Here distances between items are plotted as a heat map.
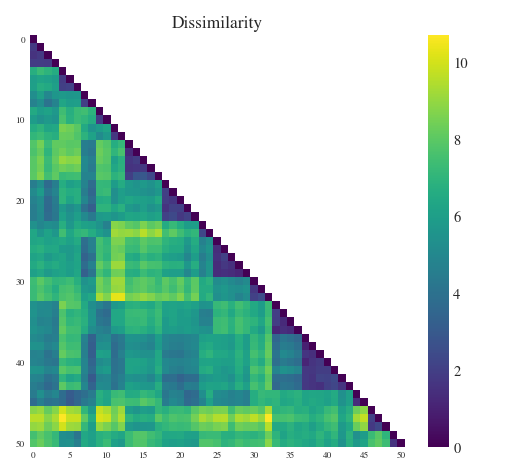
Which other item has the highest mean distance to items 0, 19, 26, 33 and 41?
47
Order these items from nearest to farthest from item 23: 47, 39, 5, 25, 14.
25, 5, 39, 14, 47
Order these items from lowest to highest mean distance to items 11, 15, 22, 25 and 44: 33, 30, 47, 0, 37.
37, 0, 33, 30, 47
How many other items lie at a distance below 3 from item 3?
3
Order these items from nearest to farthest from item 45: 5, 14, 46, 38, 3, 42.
5, 3, 42, 38, 14, 46
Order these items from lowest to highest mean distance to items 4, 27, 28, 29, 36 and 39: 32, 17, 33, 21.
21, 33, 32, 17
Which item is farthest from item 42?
32
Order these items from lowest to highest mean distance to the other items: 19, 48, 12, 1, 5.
19, 1, 5, 12, 48
